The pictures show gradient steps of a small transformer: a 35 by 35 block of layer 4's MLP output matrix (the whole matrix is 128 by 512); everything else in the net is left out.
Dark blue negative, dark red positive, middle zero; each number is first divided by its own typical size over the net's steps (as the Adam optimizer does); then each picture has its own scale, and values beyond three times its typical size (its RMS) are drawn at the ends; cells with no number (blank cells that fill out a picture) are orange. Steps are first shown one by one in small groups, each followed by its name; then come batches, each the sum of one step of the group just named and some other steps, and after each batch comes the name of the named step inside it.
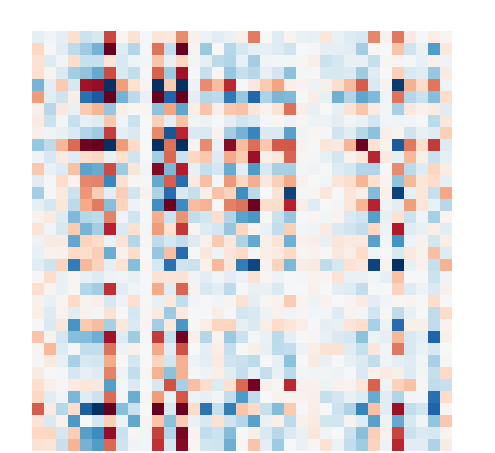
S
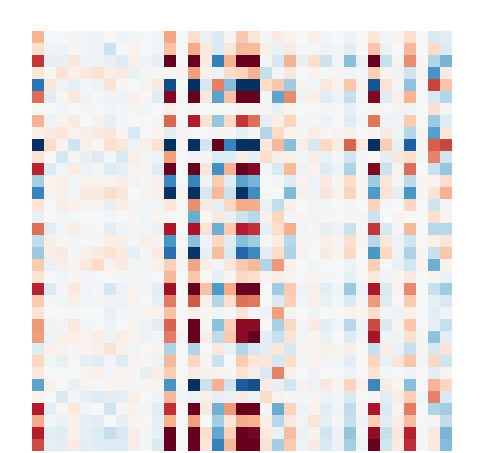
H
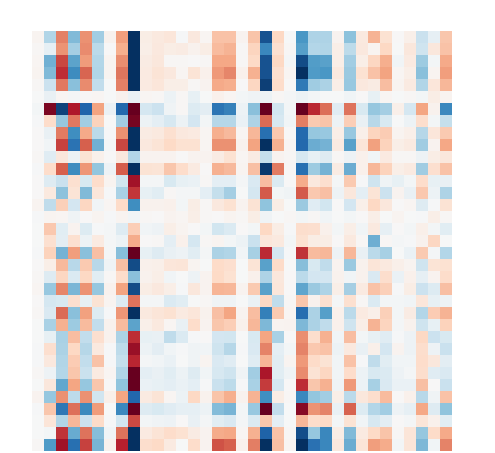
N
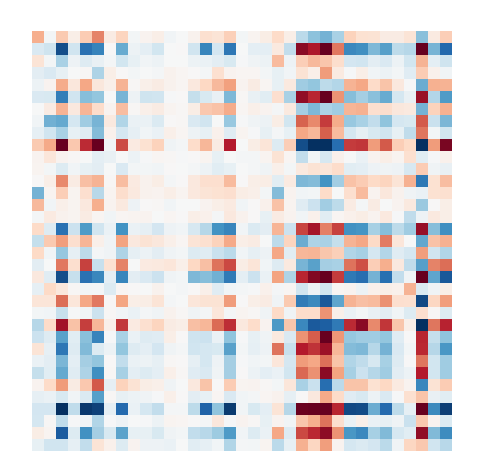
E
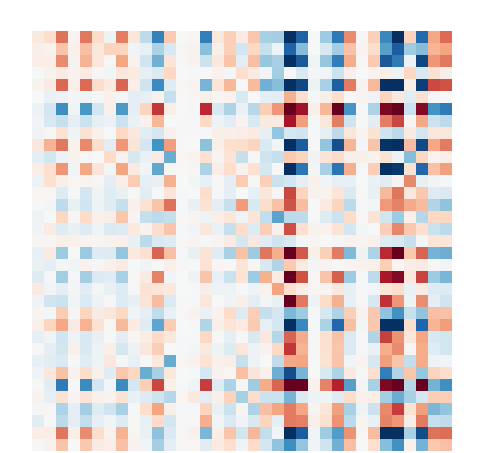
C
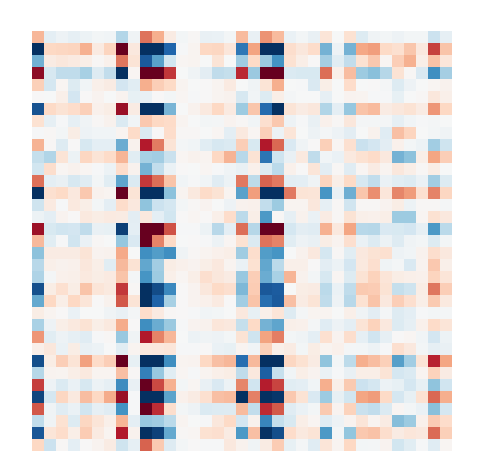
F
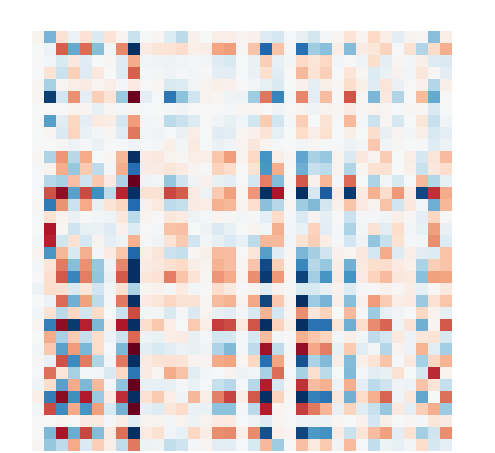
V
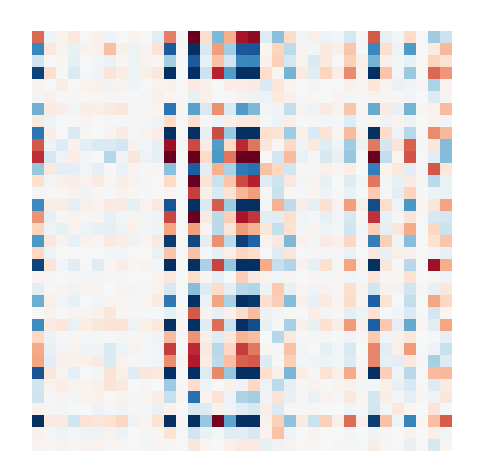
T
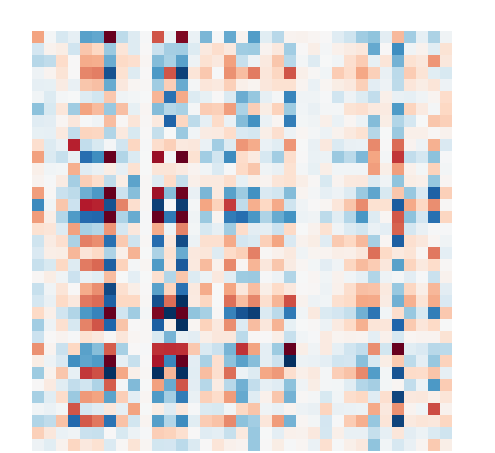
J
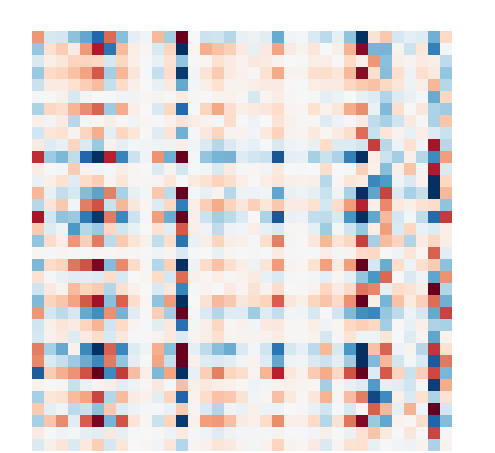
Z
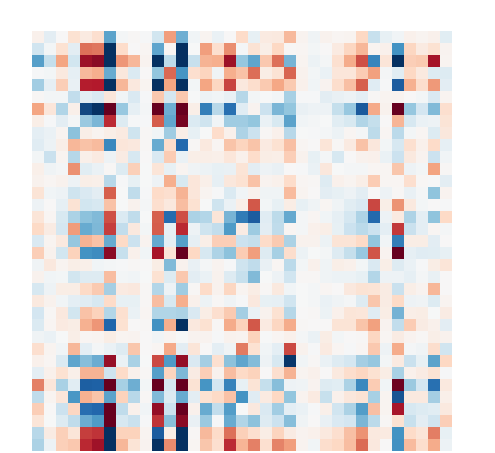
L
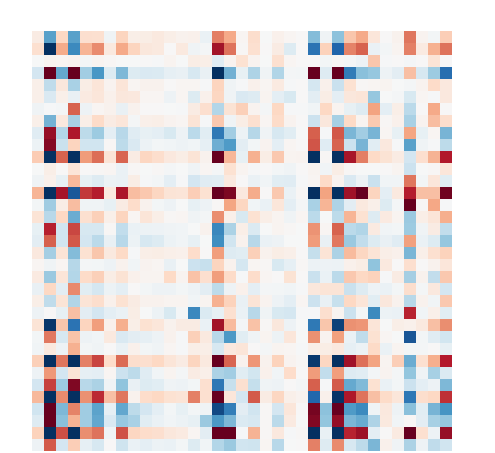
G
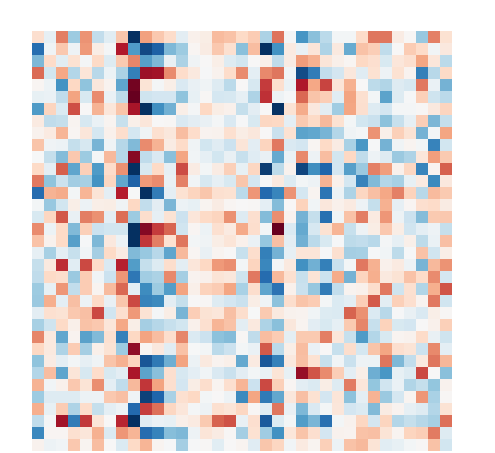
F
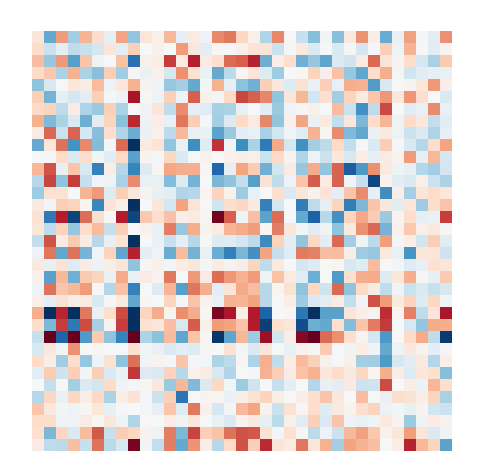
H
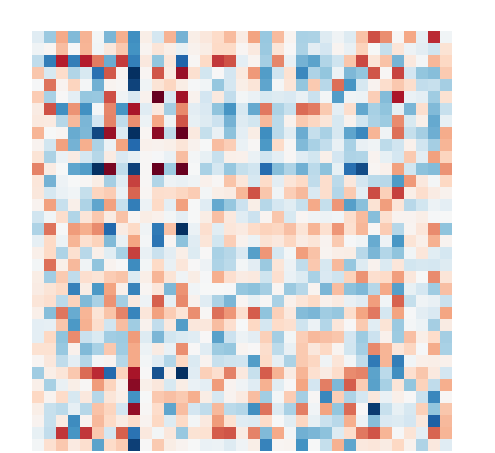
N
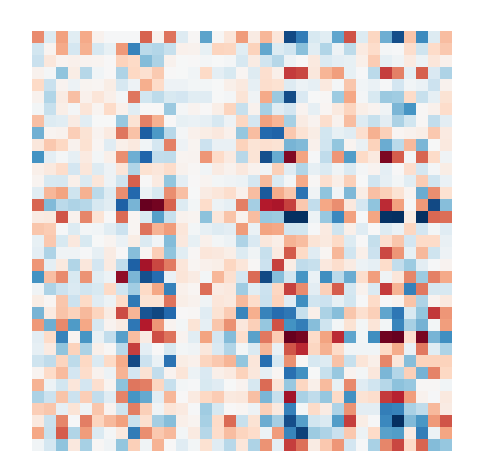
V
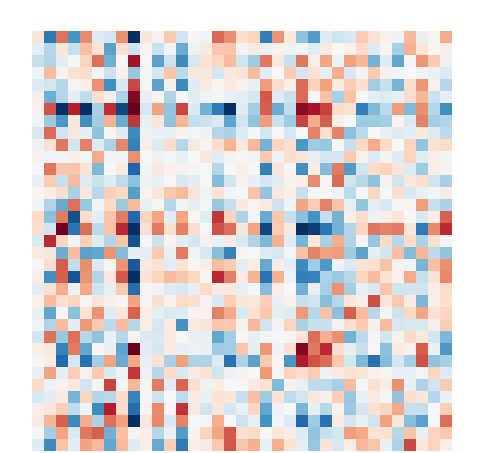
L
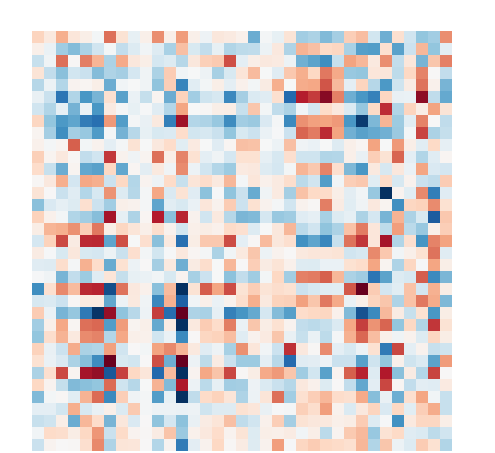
J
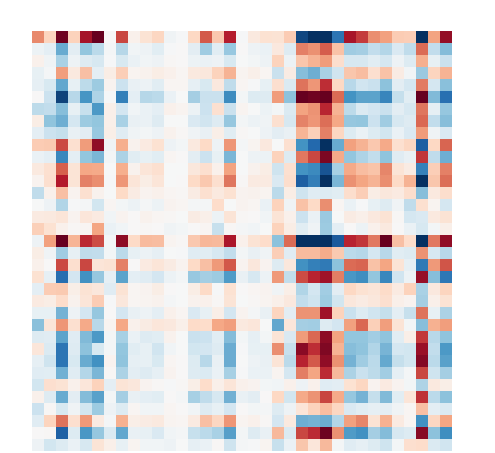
E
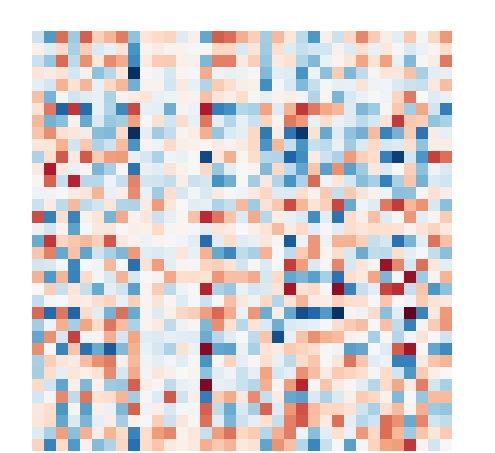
N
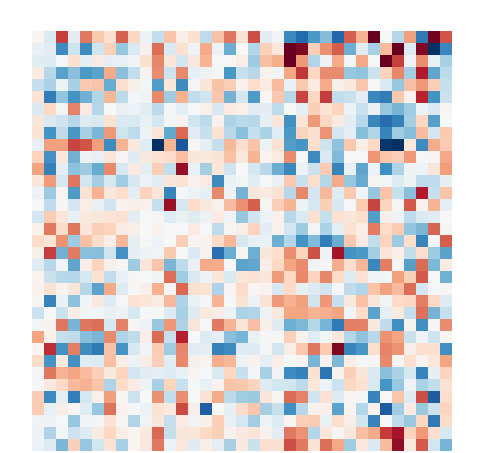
S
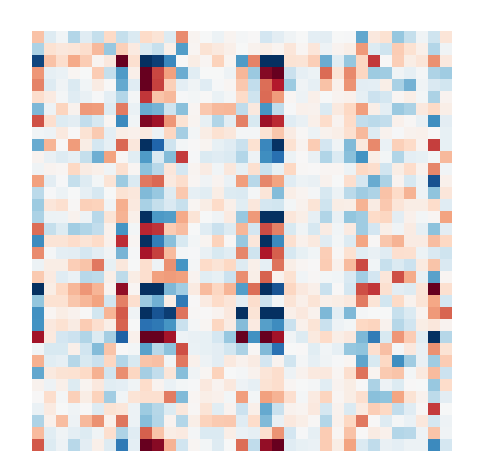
Z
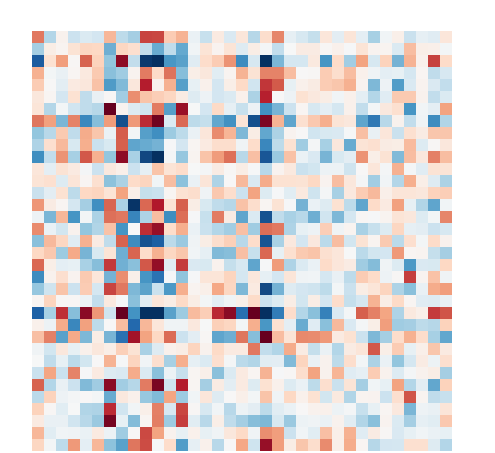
L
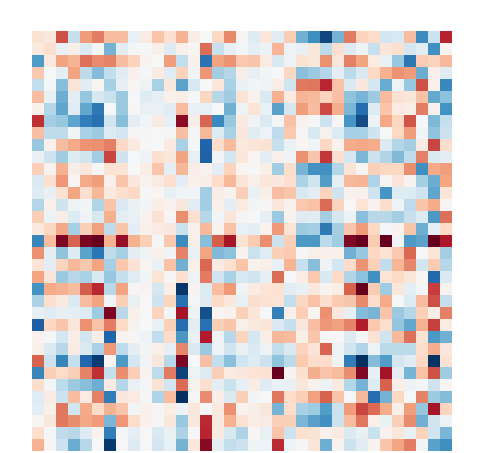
Z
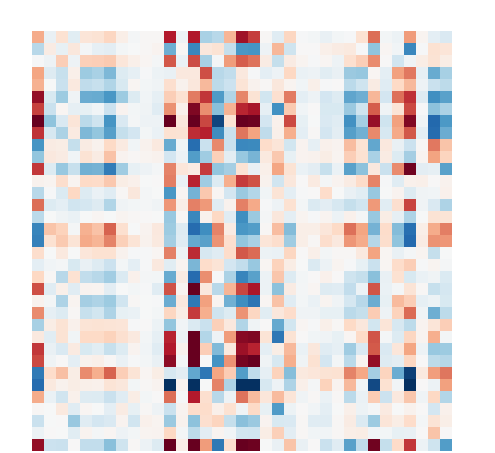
H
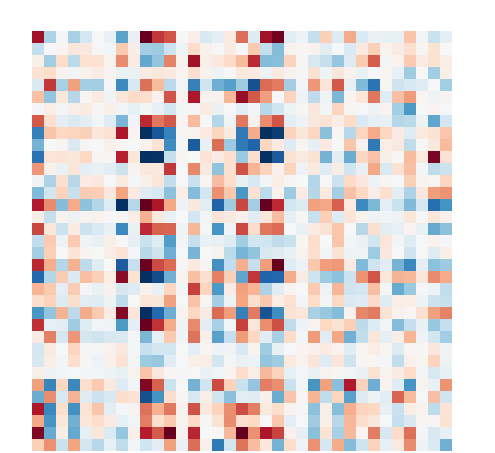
H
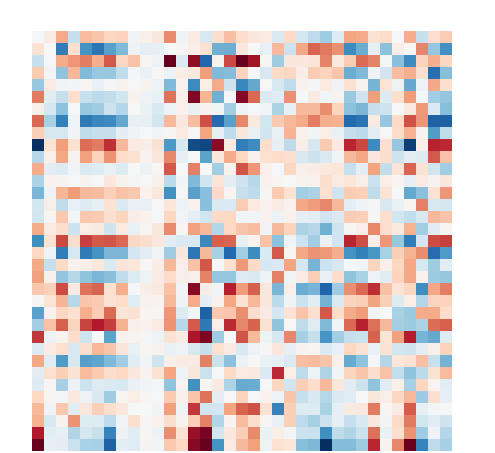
H
